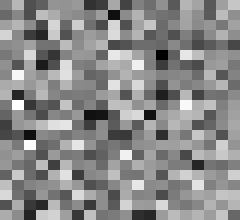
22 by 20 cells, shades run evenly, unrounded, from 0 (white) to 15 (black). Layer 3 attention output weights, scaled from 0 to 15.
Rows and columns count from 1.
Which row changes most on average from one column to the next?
3
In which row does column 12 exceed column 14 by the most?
22
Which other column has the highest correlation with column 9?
8
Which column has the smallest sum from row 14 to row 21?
20
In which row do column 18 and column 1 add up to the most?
13
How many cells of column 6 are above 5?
12
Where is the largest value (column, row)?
14, 6
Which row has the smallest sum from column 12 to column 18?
11
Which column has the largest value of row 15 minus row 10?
4
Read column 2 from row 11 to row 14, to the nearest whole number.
0 6 6 10
